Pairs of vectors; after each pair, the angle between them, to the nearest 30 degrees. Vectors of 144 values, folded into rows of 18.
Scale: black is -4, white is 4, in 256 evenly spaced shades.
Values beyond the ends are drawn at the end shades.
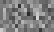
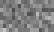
60 degrees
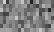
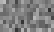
60 degrees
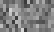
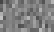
90 degrees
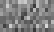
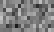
90 degrees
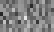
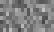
90 degrees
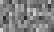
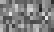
60 degrees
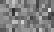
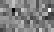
30 degrees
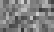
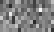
120 degrees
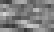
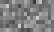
60 degrees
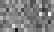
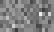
30 degrees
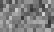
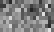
30 degrees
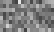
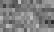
30 degrees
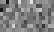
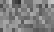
90 degrees
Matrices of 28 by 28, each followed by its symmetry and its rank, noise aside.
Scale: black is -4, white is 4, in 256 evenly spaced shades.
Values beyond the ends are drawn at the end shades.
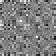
symmetric, rank three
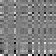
no symmetry, rank one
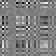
symmetric, rank one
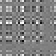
symmetric, rank one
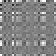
symmetric, rank one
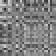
no symmetry, rank two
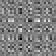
antisymmetric, rank two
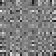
no symmetry, rank three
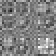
symmetric, rank three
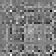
symmetric, rank three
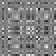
symmetric, rank two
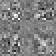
symmetric, rank three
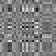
no symmetry, rank two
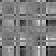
symmetric, rank one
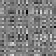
no symmetry, rank three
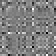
symmetric, rank two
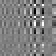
no symmetry, rank one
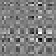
no symmetry, rank two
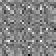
symmetric, rank three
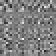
no symmetry, rank three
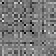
symmetric, rank three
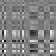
no symmetry, rank one
